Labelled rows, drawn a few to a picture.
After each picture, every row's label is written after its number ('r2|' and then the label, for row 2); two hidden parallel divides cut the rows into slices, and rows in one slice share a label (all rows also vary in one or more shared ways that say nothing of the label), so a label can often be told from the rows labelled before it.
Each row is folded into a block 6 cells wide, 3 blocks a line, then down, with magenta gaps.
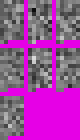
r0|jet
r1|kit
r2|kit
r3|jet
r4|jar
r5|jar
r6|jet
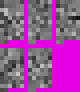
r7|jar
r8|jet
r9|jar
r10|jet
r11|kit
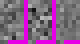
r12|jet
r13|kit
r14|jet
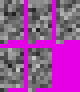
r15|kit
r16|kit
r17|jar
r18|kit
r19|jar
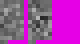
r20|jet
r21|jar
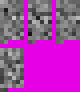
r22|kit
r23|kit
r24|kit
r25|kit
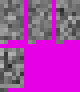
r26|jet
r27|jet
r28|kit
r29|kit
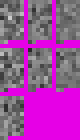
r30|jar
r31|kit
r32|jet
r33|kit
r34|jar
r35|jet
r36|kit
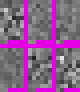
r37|jar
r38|jet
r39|jet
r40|jet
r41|kit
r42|jar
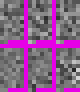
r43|kit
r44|jar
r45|jar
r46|jet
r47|jet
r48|jar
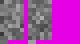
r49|jet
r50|jet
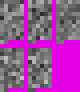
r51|jar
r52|kit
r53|jet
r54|jar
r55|jar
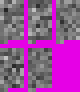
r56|kit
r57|jar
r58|jet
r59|jar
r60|jet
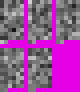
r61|jar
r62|kit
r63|jet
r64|jar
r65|jar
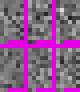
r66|kit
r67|kit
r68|jar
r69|jet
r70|jet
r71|kit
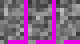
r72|jar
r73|jar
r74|jar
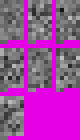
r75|jet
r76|kit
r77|kit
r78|kit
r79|jet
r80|jar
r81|kit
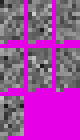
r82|jar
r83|jar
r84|jet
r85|kit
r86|jar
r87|jet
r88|kit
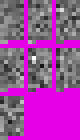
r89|jet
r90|jar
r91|jar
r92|jet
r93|jar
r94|jar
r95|jar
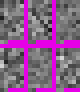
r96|jar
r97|kit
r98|jet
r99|kit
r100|jet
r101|jar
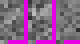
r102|jet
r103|jar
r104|jet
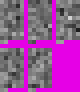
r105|jet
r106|jet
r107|kit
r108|jet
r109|jet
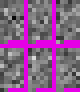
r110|jar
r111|jet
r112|jar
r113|kit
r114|jar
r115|jet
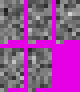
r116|kit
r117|jar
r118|jar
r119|jar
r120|jar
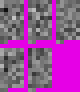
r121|kit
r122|jar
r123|jet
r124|kit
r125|jar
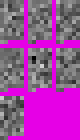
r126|jar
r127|jet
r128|kit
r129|jet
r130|kit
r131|kit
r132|kit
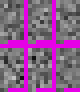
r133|jet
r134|jet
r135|kit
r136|kit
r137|kit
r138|jet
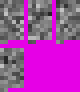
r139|jar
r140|kit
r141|jar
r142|kit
